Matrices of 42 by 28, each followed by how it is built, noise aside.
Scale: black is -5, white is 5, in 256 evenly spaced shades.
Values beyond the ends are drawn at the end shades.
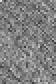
Toeplitz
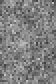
smooth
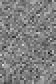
Hankel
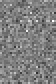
uneven rows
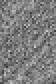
Hankel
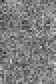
smooth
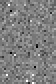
sparse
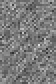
Hankel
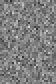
noise
